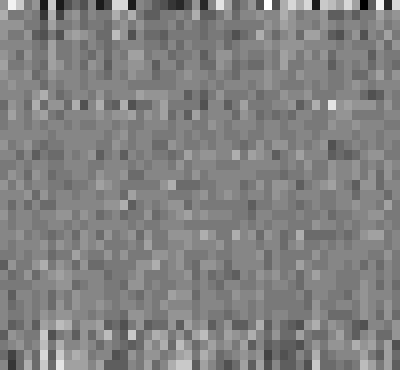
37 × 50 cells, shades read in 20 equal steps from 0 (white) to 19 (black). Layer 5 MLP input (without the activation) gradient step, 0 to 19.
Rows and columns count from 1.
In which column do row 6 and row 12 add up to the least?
17
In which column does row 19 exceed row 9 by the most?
45
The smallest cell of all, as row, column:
1, 34
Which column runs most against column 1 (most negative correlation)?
20
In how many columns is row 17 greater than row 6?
14
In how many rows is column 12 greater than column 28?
9
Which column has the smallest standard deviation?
12
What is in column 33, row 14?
10
